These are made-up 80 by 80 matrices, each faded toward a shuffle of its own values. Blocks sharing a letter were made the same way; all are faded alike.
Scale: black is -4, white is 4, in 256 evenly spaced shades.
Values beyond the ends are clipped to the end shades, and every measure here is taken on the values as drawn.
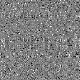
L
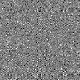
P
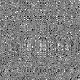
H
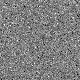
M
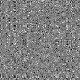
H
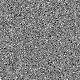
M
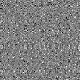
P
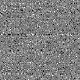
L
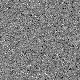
M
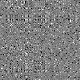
H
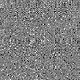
H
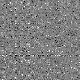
L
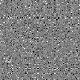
L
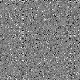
L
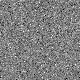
M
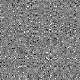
H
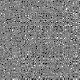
H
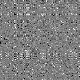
H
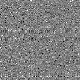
P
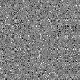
H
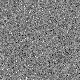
M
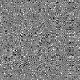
H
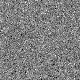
M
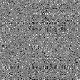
H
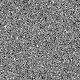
M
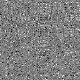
P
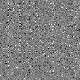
H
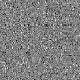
P
